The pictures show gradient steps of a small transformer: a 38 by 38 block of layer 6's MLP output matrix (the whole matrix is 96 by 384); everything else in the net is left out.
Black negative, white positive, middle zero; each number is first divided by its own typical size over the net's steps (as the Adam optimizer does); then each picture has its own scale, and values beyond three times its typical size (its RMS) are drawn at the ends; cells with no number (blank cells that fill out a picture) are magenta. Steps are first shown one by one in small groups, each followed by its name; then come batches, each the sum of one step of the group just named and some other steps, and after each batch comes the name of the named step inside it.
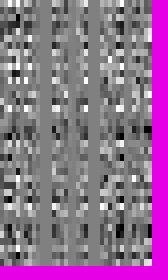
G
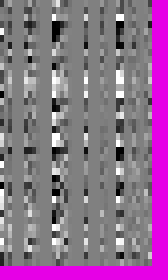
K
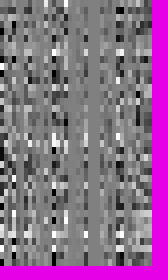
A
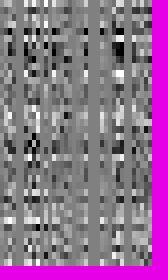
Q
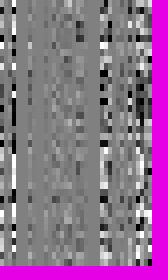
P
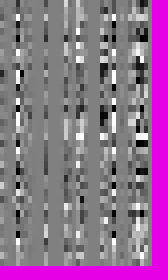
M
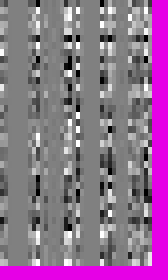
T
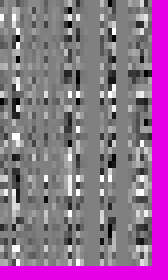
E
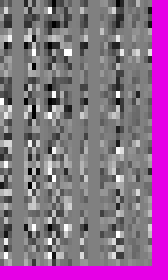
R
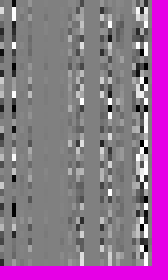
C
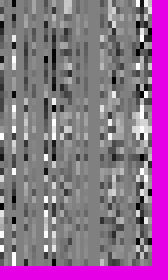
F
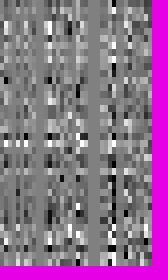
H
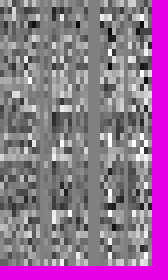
C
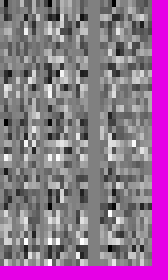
H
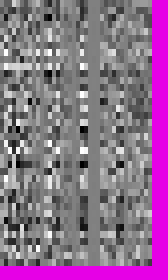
P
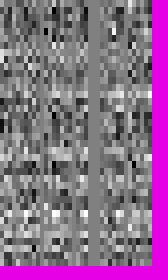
E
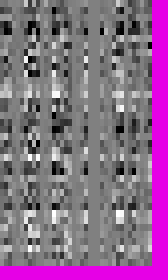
Q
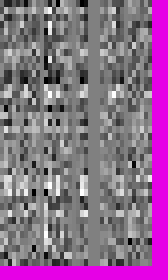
F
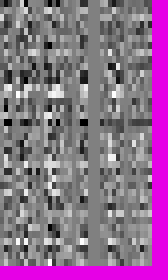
R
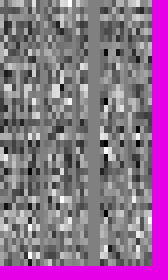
P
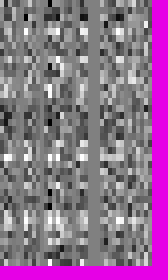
C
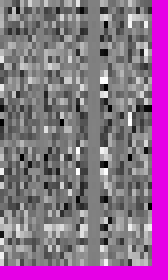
C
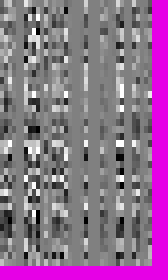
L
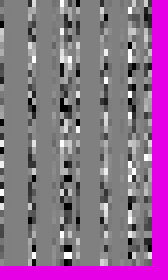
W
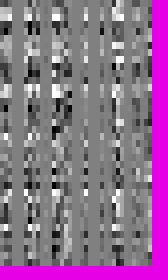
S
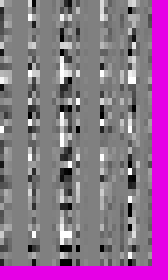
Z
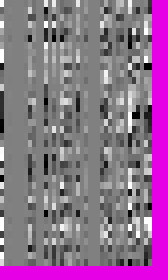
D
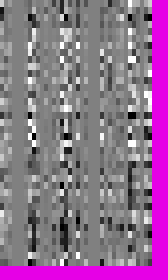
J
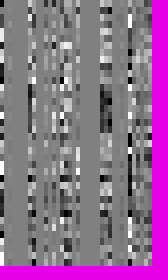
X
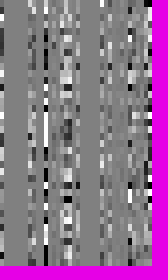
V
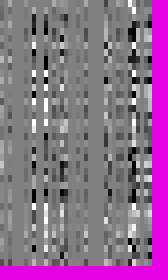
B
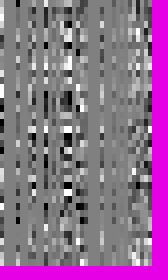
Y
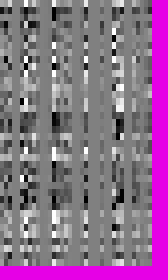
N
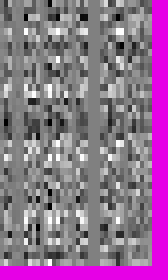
L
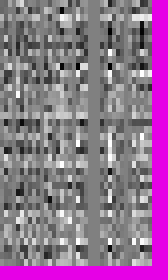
V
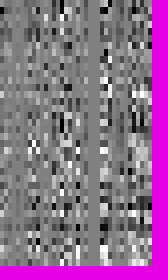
J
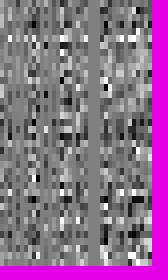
Y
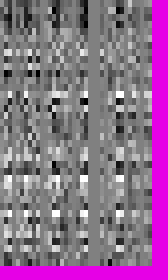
J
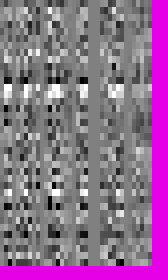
S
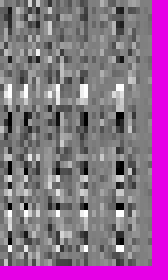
Z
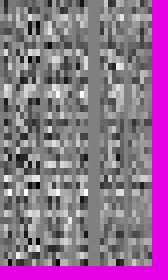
S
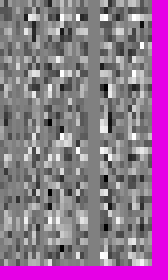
Z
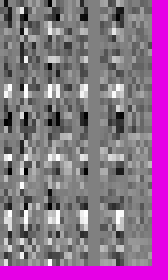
N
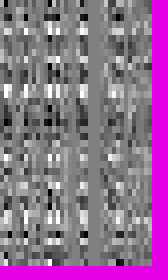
D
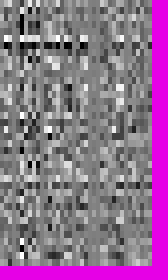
Y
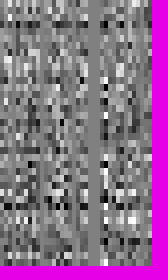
W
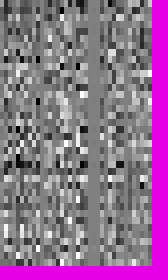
J
